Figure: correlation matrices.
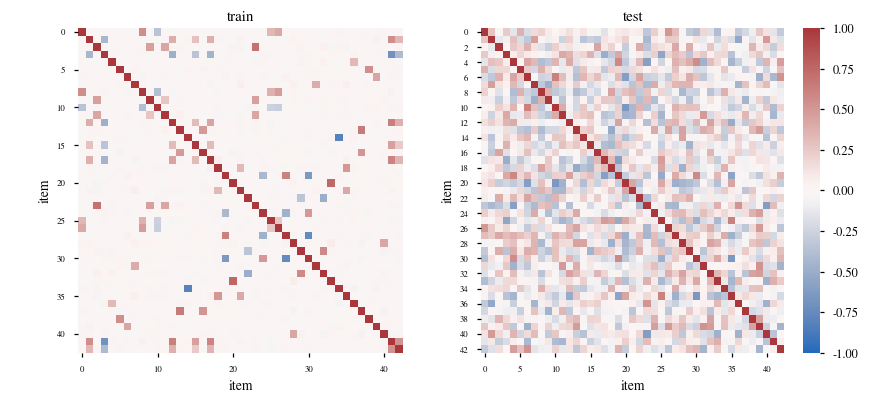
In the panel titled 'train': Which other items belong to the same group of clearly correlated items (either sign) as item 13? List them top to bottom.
16, 37
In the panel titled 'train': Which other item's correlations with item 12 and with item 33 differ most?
20
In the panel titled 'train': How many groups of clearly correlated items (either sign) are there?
14
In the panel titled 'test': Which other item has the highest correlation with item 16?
2
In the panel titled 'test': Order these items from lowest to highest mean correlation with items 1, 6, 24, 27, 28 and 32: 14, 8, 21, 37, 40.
8, 21, 37, 40, 14
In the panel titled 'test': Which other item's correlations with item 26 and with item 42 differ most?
39
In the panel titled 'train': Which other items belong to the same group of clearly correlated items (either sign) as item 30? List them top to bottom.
19, 24, 27
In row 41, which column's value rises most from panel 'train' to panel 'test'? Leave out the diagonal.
3
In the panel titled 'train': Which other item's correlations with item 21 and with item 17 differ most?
41
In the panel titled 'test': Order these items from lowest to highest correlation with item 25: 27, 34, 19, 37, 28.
19, 28, 27, 34, 37
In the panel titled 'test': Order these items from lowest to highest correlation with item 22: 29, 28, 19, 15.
15, 19, 28, 29
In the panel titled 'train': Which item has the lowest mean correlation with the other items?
3
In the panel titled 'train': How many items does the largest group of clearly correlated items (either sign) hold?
7
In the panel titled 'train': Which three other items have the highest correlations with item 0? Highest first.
8, 26, 25
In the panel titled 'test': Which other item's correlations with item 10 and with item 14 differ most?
40
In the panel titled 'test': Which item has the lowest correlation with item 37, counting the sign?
9
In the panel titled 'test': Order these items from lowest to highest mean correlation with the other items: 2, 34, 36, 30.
36, 30, 34, 2
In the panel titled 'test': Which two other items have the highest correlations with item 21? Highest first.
20, 8
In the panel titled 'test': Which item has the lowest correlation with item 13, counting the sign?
18
